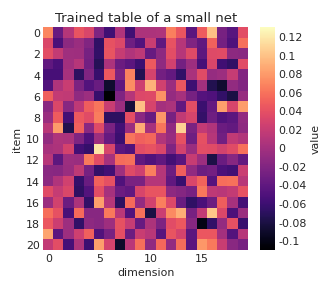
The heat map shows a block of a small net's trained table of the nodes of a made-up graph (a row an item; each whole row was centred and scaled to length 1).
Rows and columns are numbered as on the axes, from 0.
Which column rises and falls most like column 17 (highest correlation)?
6
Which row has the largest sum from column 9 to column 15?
9
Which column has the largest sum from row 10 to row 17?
5
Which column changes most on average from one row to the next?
8
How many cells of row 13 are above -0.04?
16
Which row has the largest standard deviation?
17
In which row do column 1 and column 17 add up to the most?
7
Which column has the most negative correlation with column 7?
11
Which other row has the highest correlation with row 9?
20
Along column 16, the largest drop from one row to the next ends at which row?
18
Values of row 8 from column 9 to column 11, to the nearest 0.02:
-0.02 -0.04 0.08
